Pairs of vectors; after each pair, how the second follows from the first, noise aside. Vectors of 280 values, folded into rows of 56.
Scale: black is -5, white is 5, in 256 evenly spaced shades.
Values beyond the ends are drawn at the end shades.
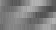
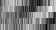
negated, scaled up.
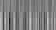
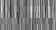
wrapped around.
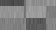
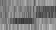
wrapped around.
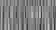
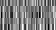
negated, scaled up.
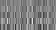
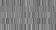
wrapped around, shrunk.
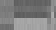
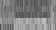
copied.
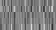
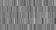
wrapped around, shrunk.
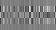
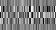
negated, scaled up.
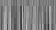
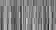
copied.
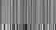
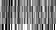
negated, scaled up.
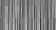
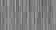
reversed, negated, shrunk.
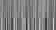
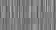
wrapped around, negated, shrunk.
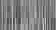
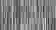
copied.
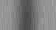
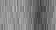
wrapped around.
